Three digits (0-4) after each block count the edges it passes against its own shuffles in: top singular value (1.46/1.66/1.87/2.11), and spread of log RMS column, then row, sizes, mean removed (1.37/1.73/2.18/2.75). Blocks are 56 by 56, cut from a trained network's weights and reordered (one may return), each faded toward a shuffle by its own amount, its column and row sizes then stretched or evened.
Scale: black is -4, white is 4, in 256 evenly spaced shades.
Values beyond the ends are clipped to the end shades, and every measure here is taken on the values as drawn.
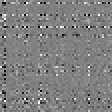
4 3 4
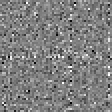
1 2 2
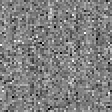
0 1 0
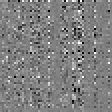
2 4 3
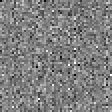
0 3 0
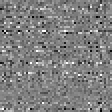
2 2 4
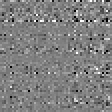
2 2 4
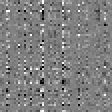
3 4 3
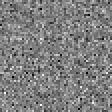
0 0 1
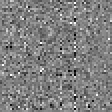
2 2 1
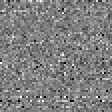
0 0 3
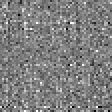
1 0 2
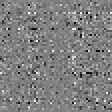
0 3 3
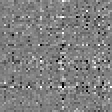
2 3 3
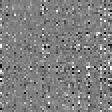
0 4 3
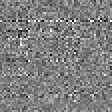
4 1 3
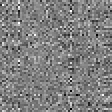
3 3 1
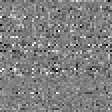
0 1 4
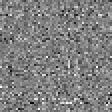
2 1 3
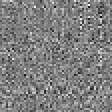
2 2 1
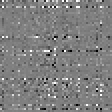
1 3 4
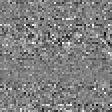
1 1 4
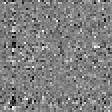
2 2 3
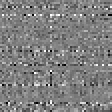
3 1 4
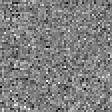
0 1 0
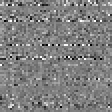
1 0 4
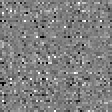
0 2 4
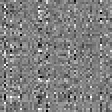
4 4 1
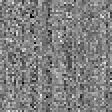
2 2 0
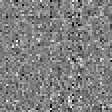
0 3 2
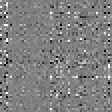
2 4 3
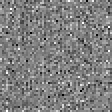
0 1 1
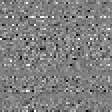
1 1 4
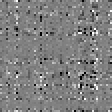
0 4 4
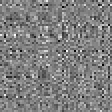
4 2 3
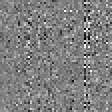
3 3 1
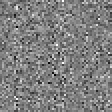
1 3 0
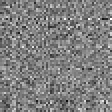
2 0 3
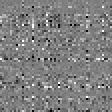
2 3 4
